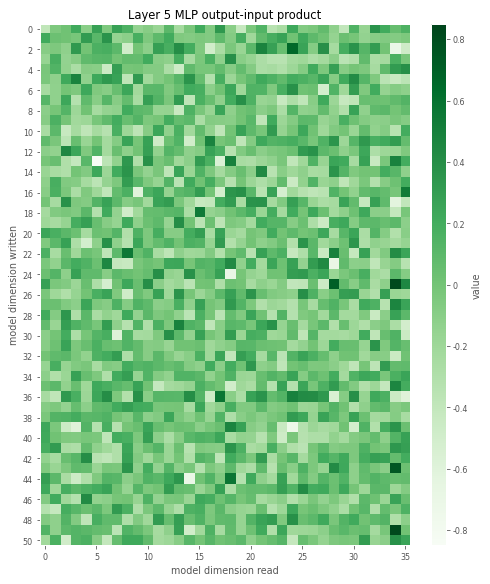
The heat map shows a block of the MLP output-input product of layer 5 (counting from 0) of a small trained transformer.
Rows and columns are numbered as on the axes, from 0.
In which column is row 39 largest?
18
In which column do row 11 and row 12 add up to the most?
16
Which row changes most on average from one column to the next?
13
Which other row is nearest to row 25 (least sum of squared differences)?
22
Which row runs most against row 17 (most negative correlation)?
50
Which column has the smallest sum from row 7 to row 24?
5
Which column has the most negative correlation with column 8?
6
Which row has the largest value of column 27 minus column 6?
42
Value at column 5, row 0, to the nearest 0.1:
0.3
